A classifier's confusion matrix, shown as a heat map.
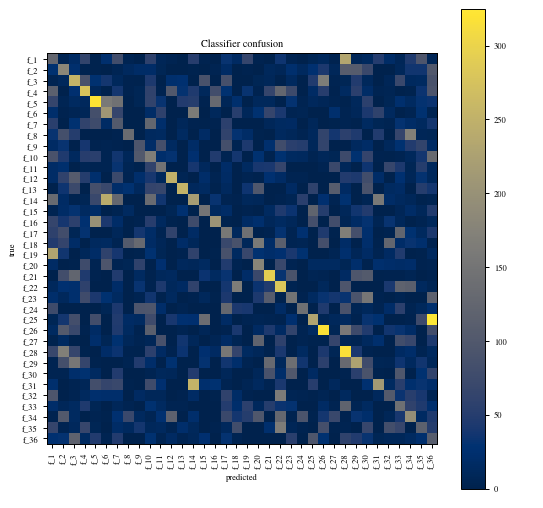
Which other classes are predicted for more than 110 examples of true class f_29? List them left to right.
f_3, f_21, f_23, f_28
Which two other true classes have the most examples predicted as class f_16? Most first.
f_5, f_4
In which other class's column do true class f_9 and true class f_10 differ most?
f_36
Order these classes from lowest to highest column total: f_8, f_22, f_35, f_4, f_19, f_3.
f_8, f_19, f_35, f_4, f_3, f_22
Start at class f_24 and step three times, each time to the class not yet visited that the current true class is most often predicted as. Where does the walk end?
f_2
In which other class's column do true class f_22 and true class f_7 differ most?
f_18
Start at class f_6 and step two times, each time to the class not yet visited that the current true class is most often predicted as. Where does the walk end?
f_31
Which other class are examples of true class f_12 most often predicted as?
f_3
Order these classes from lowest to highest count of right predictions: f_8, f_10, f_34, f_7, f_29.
f_7, f_8, f_10, f_34, f_29
